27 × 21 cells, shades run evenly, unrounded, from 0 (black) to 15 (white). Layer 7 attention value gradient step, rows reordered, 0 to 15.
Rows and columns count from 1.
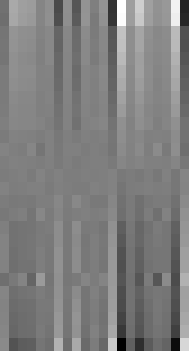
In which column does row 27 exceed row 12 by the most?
21
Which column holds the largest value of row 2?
14
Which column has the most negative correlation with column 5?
1
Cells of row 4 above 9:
3
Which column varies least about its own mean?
11
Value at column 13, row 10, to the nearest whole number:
7
